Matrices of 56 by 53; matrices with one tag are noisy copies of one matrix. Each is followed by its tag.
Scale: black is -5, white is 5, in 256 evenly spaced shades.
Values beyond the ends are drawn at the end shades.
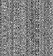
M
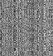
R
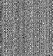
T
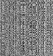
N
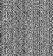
T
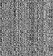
R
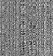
N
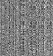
N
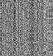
R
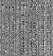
N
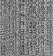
N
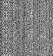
T
